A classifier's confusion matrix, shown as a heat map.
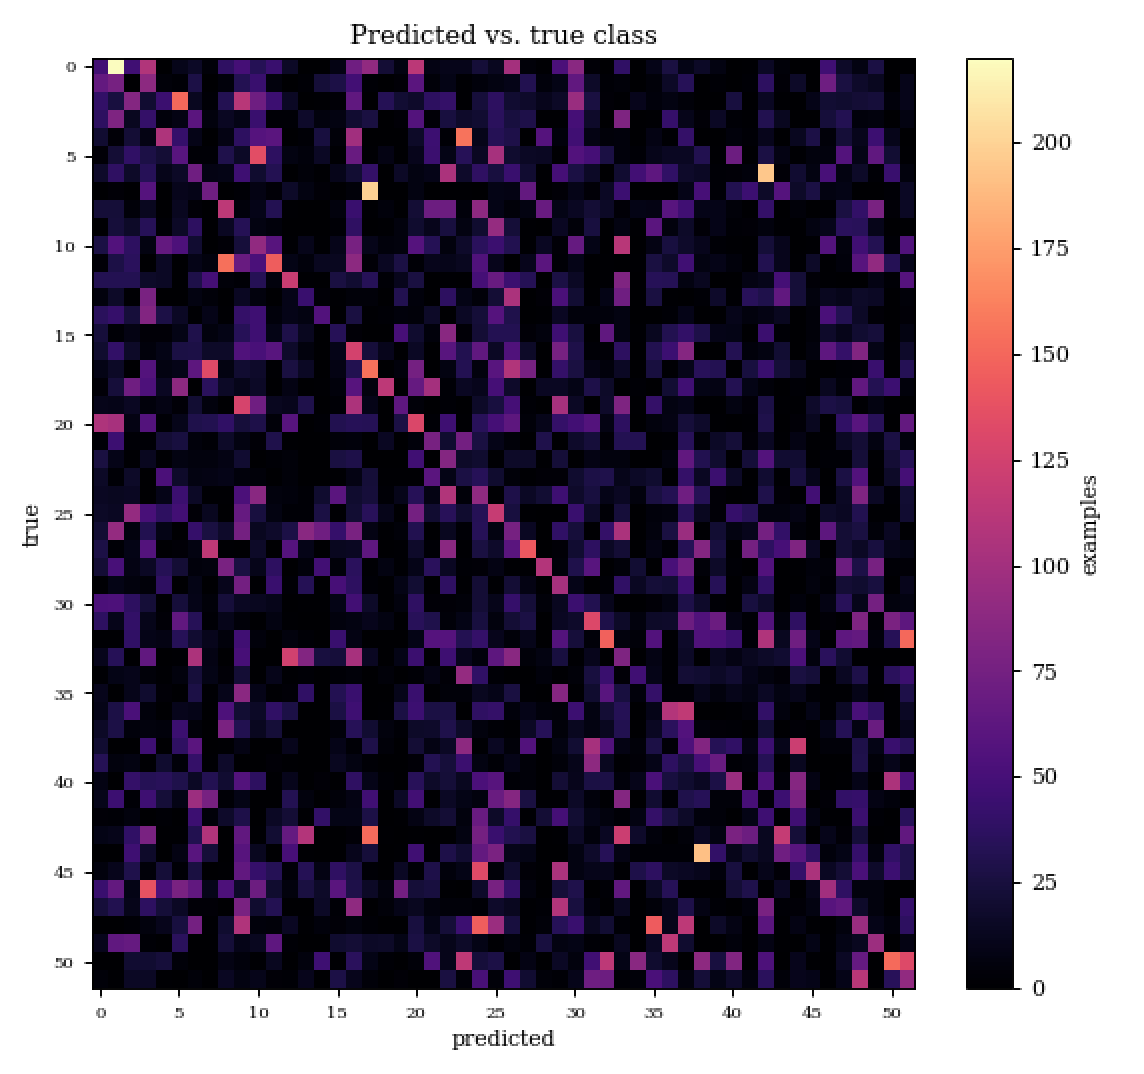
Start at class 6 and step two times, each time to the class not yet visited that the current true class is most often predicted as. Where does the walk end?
24
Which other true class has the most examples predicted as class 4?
10
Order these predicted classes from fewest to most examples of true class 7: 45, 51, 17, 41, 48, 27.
48, 51, 45, 41, 27, 17
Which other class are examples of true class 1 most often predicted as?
3
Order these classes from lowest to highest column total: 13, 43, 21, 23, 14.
14, 13, 43, 21, 23
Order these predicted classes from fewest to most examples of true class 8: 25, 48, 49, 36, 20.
25, 20, 48, 36, 49
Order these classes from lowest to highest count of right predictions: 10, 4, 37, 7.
37, 7, 10, 4
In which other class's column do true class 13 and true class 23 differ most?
26
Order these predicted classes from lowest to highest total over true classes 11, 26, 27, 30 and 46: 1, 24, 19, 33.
19, 24, 33, 1
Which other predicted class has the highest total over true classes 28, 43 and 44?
38
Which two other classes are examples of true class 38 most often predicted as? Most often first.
44, 31
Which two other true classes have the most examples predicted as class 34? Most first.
50, 6
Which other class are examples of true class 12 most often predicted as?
33
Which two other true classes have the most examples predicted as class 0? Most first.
20, 1
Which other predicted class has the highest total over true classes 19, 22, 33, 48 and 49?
9
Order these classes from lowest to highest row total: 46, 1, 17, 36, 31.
1, 36, 31, 17, 46
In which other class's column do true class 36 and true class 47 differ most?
29
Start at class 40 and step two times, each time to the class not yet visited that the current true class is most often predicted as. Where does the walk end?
51
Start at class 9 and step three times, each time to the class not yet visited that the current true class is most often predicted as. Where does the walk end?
5
